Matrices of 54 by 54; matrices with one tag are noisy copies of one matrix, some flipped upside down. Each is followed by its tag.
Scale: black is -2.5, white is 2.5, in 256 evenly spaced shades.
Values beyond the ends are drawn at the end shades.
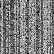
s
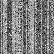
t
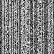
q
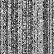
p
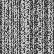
q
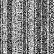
t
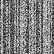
s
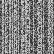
q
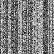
p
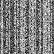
s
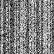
s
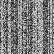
p
